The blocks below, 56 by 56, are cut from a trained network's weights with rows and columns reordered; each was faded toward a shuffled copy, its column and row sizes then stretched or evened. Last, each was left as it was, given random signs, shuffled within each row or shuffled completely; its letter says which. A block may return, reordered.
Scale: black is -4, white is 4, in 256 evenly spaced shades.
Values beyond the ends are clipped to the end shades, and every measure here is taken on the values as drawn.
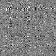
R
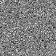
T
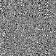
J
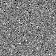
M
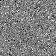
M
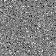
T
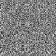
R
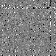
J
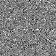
T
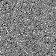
M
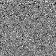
T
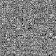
R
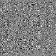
R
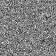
M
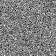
M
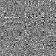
R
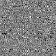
R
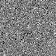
T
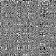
R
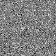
J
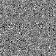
J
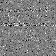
T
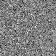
M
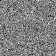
M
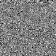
T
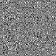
R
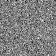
M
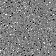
M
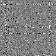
J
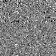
T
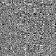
R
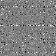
J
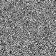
T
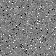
M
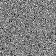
M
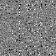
J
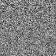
J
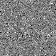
T
